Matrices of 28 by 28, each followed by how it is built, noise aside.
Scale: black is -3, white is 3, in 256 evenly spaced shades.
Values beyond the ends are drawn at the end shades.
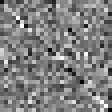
diagonal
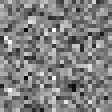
repeating rows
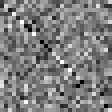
diagonal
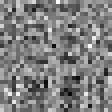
blocks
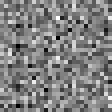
repeating rows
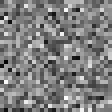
repeating rows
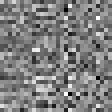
low rank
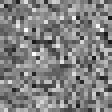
repeating rows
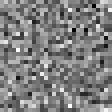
noise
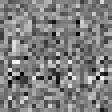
low rank
